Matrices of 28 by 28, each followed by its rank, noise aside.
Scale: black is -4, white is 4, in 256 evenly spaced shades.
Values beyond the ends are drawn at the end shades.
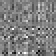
three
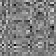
three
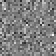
five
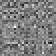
three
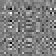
two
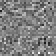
five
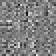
five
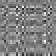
two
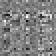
three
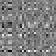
two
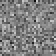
five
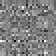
four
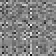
four
